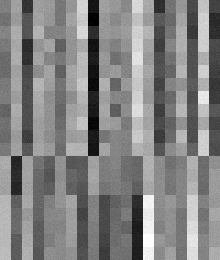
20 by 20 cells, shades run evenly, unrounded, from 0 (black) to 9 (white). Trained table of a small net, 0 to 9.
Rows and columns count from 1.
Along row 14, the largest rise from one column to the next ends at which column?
3
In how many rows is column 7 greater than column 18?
12
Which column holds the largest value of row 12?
19
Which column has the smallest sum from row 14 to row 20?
13
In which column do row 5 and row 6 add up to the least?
9
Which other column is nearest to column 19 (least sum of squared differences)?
17
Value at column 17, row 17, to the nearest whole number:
4
